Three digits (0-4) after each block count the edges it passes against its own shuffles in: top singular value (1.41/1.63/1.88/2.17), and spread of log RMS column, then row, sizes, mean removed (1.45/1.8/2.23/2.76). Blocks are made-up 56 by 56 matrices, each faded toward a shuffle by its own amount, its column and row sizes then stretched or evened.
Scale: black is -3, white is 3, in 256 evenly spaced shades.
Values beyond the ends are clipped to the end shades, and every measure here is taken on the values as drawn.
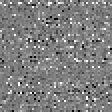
0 1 3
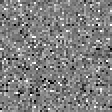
0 0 2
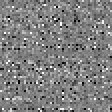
0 0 3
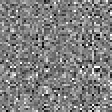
4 2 1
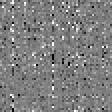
1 3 2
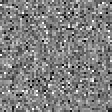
0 1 2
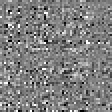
0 4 4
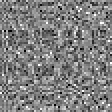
4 0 0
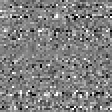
1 1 4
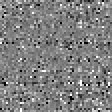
0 2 3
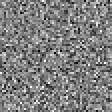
2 0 0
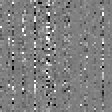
3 4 0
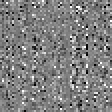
2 4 1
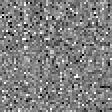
1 1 0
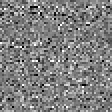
2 0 3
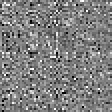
4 2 2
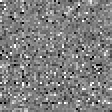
0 1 2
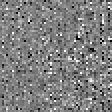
0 4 1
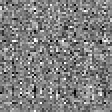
2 2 2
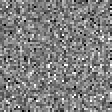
0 2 0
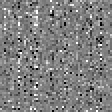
1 3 0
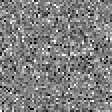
2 1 0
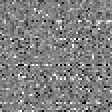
3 0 3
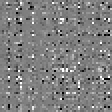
0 4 4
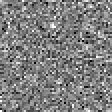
2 0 0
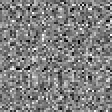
3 2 2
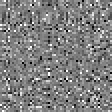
4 2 2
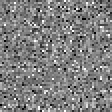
1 1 1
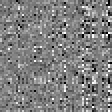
4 4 1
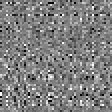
4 3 3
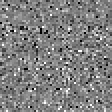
1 0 2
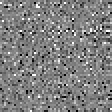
3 0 2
